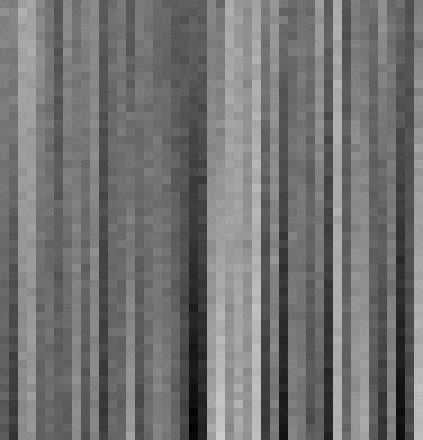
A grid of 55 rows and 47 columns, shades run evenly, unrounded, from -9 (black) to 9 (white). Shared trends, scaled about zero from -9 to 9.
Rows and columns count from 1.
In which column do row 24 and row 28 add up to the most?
29
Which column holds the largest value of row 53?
25
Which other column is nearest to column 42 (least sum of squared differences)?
35
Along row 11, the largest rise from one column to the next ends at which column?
38
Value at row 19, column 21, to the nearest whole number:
-3
